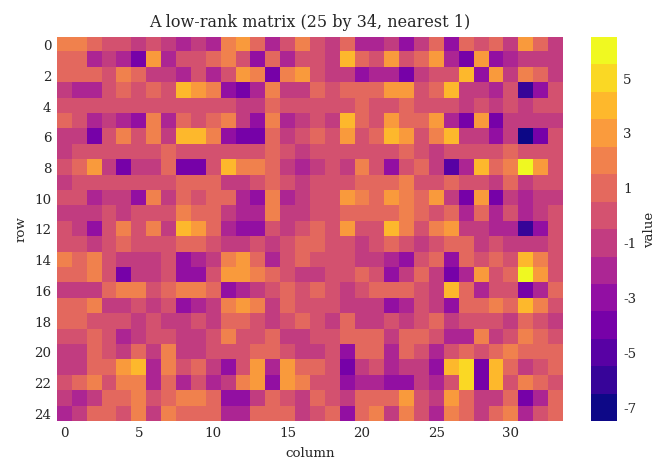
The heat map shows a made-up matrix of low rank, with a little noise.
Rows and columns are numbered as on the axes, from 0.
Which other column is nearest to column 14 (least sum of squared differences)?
20
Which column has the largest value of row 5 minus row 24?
19
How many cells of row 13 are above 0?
8
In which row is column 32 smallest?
6
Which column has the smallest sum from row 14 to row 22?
22
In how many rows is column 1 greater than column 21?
9
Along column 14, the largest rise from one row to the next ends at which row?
3
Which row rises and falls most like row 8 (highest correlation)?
15
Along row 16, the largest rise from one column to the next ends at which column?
26
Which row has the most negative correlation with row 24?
18
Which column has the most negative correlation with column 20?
16
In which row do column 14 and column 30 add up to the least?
2
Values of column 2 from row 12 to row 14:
-3 -1 2
